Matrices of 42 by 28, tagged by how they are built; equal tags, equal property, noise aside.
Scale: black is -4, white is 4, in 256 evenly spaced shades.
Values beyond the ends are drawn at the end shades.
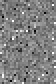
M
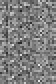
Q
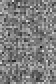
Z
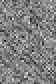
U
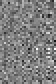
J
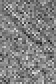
U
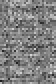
Z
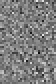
J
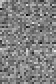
J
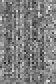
Z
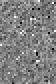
M
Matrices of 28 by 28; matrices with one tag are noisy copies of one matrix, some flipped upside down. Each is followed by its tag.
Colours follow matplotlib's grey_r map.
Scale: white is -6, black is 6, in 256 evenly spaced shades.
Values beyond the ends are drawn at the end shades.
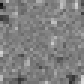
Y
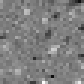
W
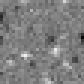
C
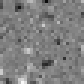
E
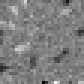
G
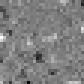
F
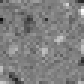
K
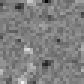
E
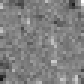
Y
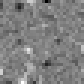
E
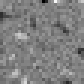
G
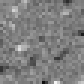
G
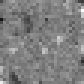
K
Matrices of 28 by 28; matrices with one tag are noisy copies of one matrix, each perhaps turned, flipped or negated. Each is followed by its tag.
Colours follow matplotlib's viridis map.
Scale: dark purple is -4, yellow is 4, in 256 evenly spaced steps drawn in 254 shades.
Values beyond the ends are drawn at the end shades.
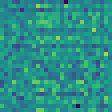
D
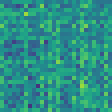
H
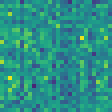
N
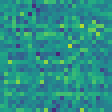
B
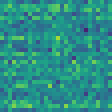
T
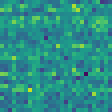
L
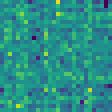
L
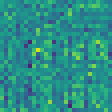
H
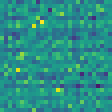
B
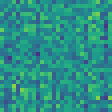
T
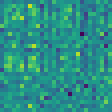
H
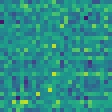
T
